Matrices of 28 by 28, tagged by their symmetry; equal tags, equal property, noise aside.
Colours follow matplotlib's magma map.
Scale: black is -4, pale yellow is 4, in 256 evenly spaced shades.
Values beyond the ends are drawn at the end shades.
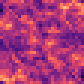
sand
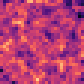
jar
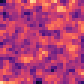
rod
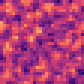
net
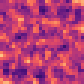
sand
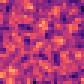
jar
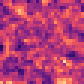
rod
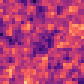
net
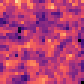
rod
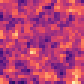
rod
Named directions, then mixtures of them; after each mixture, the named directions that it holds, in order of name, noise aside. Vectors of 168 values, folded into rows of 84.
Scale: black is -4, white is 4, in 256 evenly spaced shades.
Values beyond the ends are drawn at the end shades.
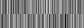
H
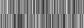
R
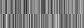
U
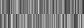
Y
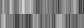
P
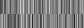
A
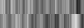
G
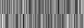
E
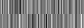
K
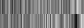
G, K.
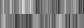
P.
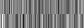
E.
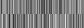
H, U.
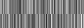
K, R.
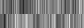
P, Y.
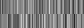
A, Y.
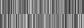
H, Y.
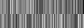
P, Y.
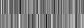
K.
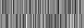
E, H.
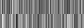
E, Y.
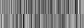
A, E, U.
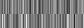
A, E.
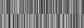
H, Y.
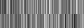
A, G, H.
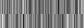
E.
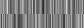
R.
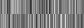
H, K.
